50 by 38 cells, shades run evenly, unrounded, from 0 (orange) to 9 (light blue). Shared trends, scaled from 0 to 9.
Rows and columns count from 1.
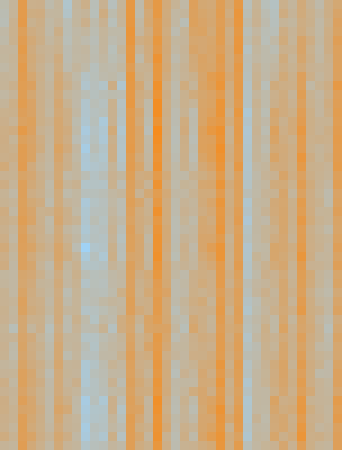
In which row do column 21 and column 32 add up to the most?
3
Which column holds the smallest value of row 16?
18
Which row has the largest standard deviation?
15
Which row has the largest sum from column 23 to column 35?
1
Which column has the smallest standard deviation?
5
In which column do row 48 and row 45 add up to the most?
10
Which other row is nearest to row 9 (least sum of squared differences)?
11
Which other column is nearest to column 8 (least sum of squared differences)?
13
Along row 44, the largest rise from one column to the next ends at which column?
28
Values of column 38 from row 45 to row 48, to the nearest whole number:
2 2 2 3
